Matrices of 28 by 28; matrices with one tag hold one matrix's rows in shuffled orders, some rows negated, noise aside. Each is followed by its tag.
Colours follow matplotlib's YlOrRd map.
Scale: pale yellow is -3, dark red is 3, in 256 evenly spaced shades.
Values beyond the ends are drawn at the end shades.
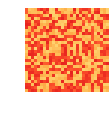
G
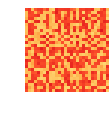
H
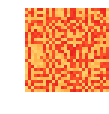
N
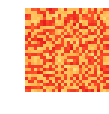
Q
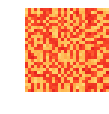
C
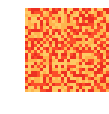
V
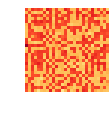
N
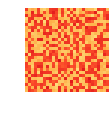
C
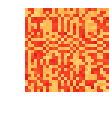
C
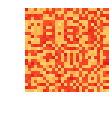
Q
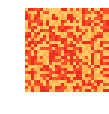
G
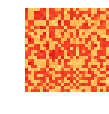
H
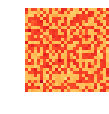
V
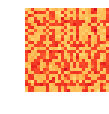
H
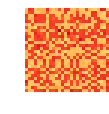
H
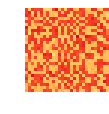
C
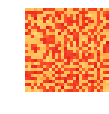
Q
